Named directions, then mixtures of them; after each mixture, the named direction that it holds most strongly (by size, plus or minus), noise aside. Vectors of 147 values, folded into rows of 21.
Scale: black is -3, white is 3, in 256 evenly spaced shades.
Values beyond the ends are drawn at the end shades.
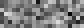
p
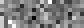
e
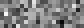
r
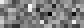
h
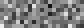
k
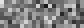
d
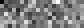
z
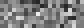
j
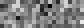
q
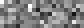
h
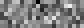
d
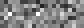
j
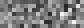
j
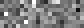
r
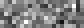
d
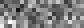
z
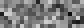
p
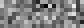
d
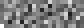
k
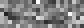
p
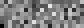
k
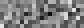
k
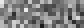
d
